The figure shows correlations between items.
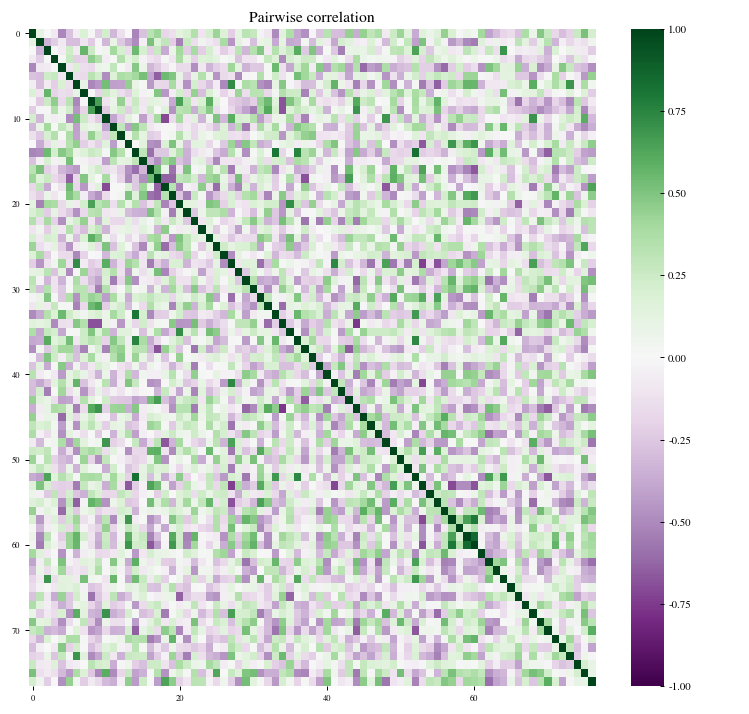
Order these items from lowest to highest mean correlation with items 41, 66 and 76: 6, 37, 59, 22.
22, 37, 59, 6
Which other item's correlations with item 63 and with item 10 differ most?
75
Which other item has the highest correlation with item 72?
4
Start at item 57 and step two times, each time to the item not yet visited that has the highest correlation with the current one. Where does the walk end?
59
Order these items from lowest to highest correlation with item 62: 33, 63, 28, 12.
12, 28, 63, 33
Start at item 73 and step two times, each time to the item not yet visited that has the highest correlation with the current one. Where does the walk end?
27
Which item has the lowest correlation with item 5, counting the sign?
17
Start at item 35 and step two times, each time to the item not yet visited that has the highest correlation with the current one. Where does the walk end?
8
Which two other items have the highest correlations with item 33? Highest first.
14, 52
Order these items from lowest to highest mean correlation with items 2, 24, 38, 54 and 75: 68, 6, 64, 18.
18, 6, 68, 64
